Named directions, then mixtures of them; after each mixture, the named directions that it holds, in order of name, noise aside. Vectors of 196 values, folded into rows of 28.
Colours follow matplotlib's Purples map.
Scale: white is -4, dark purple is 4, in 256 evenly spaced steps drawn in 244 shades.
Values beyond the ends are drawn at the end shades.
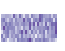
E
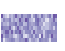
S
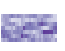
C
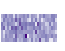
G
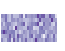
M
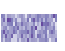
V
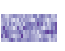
C, E, S.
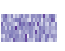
G, M.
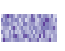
S.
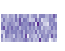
E, G, S.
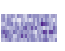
C, V.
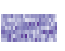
C, G, M.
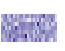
C, G, M.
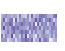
E, G, V.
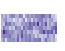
C, E, M.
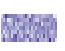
S, V.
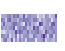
M.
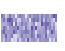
V.
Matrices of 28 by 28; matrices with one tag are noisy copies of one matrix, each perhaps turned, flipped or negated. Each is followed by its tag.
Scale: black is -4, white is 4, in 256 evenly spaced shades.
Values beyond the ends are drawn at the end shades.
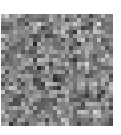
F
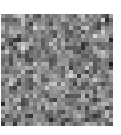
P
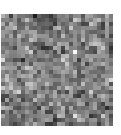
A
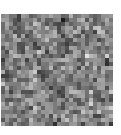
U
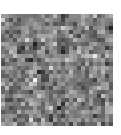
U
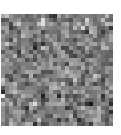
P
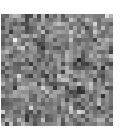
U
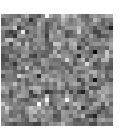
A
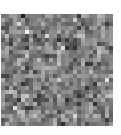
P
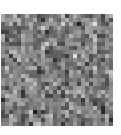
P
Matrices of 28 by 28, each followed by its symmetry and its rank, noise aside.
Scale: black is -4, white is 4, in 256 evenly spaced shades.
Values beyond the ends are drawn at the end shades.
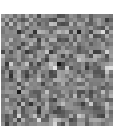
symmetric, rank five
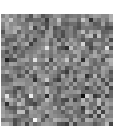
symmetric, rank six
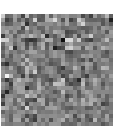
no symmetry, rank five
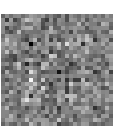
symmetric, rank five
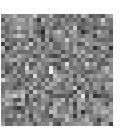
no symmetry, rank seven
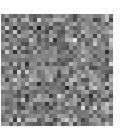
no symmetry, rank seven
